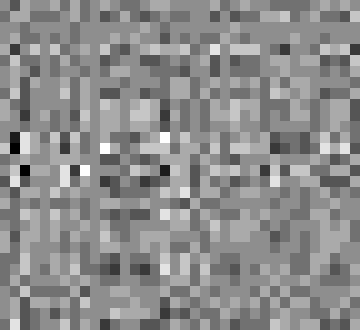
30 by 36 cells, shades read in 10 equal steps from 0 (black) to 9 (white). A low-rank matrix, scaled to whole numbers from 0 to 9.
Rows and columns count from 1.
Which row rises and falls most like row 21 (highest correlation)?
5
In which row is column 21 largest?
25
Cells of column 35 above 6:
2
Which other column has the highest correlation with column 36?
29
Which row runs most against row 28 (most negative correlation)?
27
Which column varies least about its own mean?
10
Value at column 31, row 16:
7
